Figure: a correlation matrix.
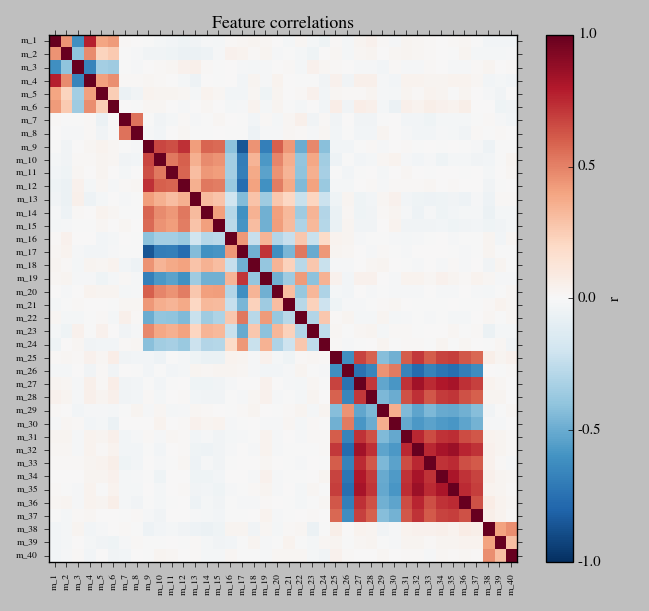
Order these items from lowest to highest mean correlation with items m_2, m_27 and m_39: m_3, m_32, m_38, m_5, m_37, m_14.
m_3, m_14, m_5, m_38, m_37, m_32
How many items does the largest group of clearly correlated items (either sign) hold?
16
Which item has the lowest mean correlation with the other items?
m_26
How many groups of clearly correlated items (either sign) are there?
5
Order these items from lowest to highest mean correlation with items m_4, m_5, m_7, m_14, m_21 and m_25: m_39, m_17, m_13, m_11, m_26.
m_17, m_26, m_39, m_13, m_11
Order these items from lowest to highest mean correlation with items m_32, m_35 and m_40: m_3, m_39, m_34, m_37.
m_3, m_39, m_37, m_34
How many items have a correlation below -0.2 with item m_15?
5
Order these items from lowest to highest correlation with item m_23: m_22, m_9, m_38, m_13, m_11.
m_22, m_38, m_13, m_11, m_9
